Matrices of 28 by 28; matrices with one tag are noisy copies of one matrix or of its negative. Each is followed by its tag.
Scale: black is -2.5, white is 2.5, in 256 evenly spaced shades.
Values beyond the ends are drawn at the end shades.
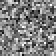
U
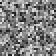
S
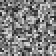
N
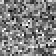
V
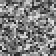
U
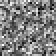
S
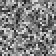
U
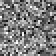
V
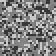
U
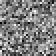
U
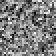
U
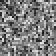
N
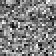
U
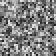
N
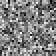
S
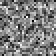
S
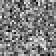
V
